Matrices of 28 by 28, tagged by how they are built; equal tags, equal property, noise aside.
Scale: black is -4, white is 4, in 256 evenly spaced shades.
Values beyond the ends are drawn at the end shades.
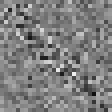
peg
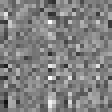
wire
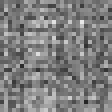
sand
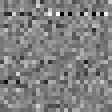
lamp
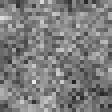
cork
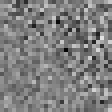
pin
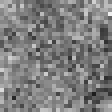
cork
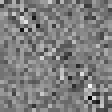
peg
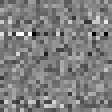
lamp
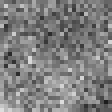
cork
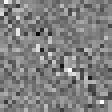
peg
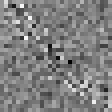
peg
